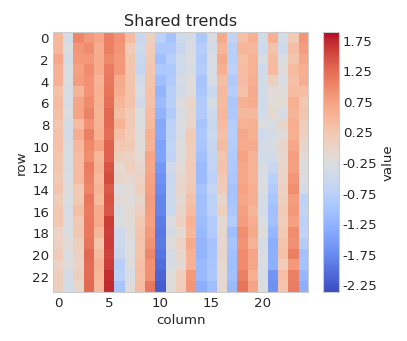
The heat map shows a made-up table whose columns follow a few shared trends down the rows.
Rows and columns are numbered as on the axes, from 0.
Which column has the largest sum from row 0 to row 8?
5
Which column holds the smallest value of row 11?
10
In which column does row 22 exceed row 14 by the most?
13
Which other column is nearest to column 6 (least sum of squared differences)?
24
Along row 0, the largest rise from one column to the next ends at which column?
2
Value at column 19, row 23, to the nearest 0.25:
0.75
